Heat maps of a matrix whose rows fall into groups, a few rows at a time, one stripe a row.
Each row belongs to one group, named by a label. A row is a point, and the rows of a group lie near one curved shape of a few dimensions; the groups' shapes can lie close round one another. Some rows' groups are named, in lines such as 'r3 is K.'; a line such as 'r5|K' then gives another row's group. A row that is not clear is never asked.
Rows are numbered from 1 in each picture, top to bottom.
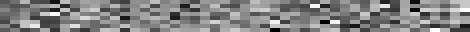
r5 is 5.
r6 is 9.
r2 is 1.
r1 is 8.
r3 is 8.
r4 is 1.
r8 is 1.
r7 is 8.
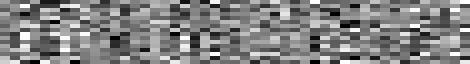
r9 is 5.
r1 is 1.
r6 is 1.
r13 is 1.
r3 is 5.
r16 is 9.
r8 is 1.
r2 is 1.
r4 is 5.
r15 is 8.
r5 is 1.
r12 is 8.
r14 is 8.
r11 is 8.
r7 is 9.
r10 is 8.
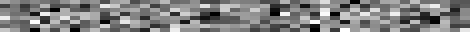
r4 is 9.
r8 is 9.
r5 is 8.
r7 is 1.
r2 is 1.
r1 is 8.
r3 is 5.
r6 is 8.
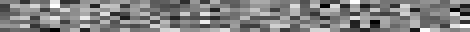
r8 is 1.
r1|1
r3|5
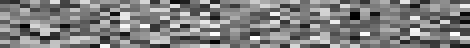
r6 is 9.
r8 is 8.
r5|8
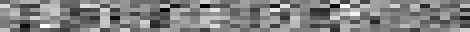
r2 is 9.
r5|9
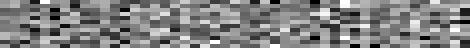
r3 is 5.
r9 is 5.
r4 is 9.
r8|5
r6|9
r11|5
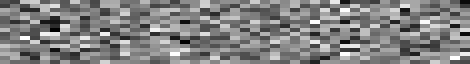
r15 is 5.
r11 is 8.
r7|1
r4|8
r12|8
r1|9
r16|1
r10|5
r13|9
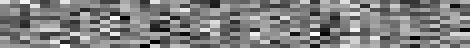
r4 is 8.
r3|9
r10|8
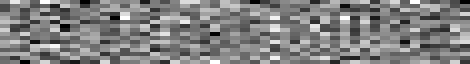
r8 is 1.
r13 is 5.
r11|5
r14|1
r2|1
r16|5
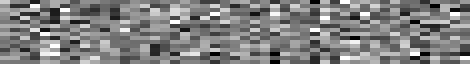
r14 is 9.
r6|1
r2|8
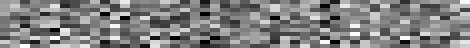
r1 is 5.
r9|1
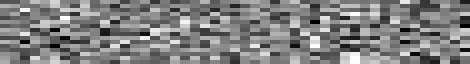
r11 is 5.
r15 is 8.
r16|8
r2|8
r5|5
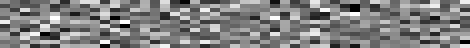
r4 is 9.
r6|8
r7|5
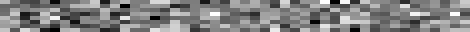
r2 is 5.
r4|5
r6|9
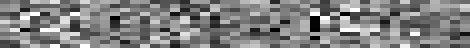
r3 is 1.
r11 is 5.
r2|9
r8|9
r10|1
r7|8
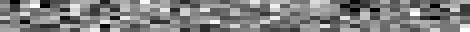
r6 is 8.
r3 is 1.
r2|8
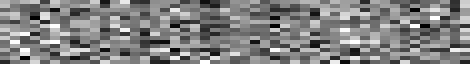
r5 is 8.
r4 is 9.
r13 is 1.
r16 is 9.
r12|1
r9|1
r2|8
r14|1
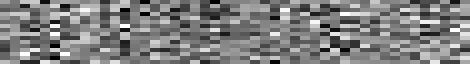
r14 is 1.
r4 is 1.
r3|5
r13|9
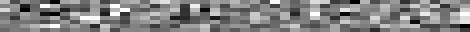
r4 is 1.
